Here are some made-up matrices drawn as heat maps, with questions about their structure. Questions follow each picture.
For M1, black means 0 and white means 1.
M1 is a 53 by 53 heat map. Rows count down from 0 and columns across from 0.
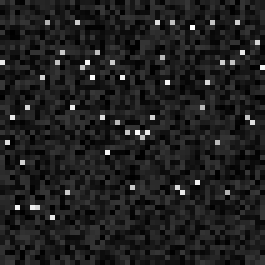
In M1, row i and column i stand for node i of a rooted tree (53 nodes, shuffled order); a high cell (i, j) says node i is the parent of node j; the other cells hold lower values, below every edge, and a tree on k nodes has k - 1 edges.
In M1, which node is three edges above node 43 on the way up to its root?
26
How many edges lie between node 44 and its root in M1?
7
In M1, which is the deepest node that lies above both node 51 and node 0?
12
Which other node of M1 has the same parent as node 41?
33
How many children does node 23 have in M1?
4
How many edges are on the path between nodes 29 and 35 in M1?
3
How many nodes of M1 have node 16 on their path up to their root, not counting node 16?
5
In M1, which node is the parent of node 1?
28
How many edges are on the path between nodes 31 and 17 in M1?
5
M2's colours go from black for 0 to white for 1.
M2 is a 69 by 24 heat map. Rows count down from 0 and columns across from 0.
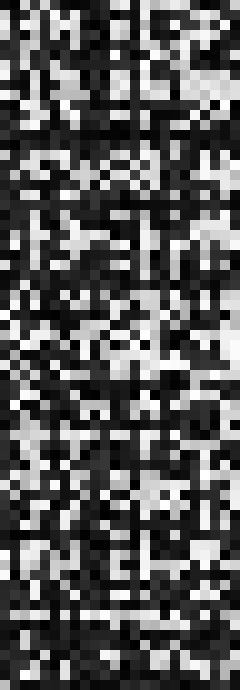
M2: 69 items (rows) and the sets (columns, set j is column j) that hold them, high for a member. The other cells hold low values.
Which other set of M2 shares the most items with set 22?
3
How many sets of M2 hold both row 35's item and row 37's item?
8
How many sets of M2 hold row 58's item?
4
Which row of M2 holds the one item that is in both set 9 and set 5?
33
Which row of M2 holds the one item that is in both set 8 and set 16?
9
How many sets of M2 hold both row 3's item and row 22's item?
6
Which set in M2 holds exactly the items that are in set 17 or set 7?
14
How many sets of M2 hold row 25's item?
5
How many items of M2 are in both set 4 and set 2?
4
